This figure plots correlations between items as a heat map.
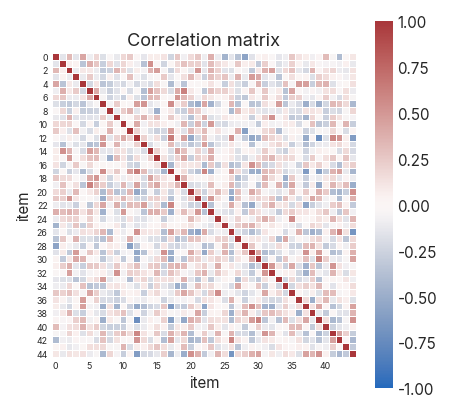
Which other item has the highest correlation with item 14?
1
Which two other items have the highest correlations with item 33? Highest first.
7, 19
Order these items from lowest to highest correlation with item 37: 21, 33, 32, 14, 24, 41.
32, 41, 14, 33, 24, 21
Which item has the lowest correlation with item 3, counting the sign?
33
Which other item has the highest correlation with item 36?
4
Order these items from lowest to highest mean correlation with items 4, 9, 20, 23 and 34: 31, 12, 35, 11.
12, 31, 35, 11
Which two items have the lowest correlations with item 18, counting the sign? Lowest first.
34, 27
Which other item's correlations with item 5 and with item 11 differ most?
19
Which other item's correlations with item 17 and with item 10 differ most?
23
